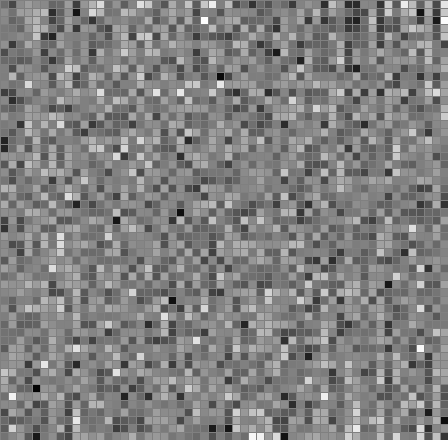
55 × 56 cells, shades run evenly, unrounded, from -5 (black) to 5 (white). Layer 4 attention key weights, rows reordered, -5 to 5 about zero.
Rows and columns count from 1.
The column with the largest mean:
8
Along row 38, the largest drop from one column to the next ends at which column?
22
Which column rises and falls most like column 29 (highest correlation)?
52
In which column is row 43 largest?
25
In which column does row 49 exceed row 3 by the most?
55
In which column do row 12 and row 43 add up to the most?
23
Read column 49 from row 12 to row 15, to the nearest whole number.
2 1 1 2
